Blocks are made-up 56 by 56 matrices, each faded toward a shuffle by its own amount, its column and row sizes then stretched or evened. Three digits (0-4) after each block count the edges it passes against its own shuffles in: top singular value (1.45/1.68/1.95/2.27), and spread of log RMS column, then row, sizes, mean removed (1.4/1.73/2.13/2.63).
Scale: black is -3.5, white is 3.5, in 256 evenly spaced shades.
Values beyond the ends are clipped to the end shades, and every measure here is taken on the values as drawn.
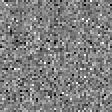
1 0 2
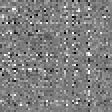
1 3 4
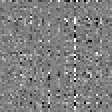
2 4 3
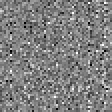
1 3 0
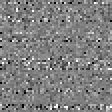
0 0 4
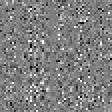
2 3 0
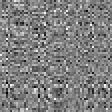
4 3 2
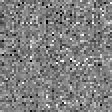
1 1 2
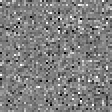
1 2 2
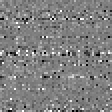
2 0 4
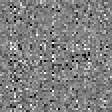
2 3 1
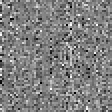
1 4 0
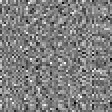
4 2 0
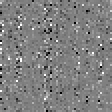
0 4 0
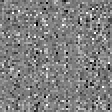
1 3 1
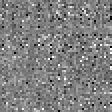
0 2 2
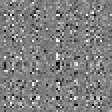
4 4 3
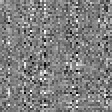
3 4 0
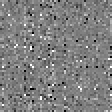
0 3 1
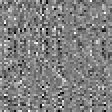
3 4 1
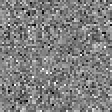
2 0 0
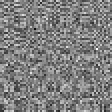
4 1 1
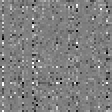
2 4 2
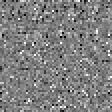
0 1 1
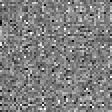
3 2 0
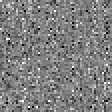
0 3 0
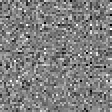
2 2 1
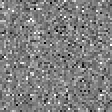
1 0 1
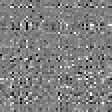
4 3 4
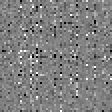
2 4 2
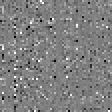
0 3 1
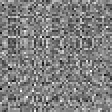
4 2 1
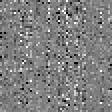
2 4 1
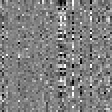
4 4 1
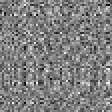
4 2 3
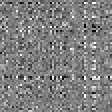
4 3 3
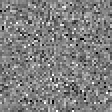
1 0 2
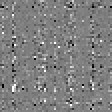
1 4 2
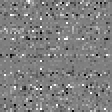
0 2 4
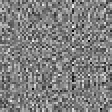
4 3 1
